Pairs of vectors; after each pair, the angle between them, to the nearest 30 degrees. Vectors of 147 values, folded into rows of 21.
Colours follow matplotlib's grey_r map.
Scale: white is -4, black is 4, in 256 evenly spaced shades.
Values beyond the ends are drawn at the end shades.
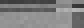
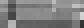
120 degrees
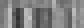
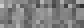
120 degrees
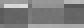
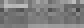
30 degrees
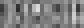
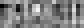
30 degrees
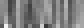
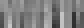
90 degrees
